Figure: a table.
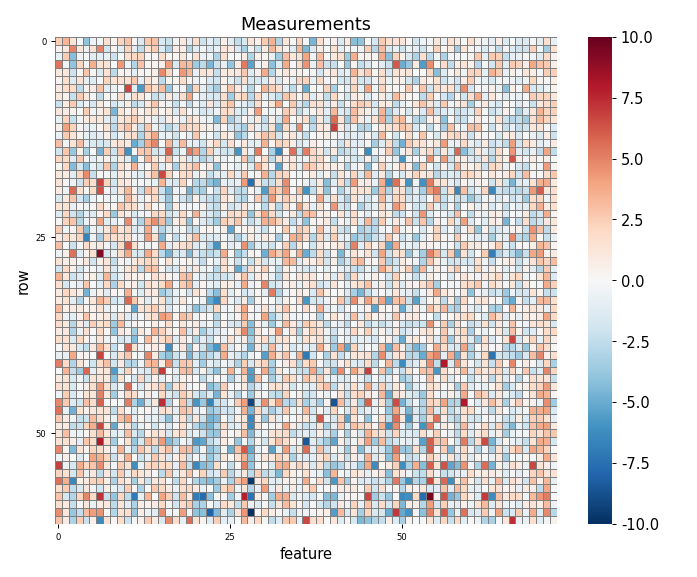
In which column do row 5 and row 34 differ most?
11
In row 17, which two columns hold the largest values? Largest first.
15, 4
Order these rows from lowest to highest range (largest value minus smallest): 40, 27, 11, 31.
31, 11, 40, 27
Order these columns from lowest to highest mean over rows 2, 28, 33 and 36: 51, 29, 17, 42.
42, 51, 17, 29
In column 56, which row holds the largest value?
41
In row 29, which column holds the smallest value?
26
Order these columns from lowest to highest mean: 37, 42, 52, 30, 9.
42, 52, 37, 30, 9
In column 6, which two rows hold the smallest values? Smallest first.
61, 14
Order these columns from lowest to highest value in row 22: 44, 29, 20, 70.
70, 44, 29, 20
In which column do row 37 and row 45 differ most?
32
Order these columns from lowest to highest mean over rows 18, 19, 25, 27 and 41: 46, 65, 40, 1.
46, 65, 40, 1
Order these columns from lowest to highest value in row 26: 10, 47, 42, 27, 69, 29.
42, 29, 69, 47, 27, 10
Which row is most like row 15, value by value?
38
